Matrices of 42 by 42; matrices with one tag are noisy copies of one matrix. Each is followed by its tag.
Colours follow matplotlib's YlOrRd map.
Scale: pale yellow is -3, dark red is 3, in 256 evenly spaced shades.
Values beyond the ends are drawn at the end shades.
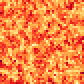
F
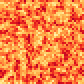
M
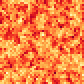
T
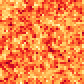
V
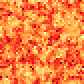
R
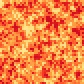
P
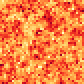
P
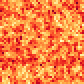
R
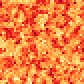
T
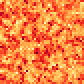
F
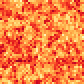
R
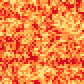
R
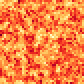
M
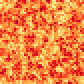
M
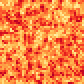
M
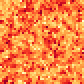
V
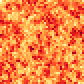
P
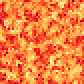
F
